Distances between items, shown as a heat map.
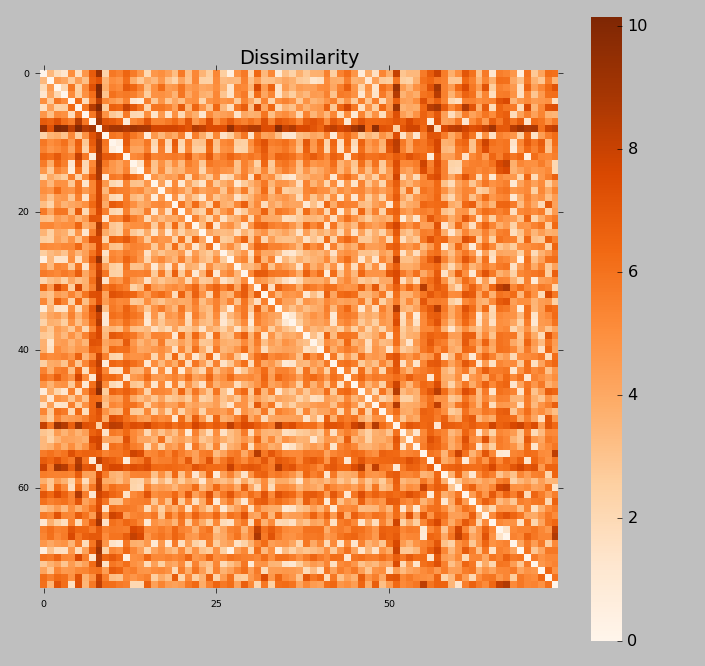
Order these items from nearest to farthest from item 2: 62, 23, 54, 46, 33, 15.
46, 15, 23, 54, 62, 33
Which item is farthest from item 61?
5
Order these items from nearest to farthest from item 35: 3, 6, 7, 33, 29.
3, 33, 6, 29, 7
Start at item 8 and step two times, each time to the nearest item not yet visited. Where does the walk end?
51
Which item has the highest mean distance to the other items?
8
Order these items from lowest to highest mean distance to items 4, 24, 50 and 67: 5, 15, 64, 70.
15, 5, 64, 70
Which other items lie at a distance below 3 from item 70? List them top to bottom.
7, 12, 44, 56, 61
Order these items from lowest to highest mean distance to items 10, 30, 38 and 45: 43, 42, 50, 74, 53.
43, 53, 42, 50, 74
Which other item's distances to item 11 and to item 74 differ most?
10
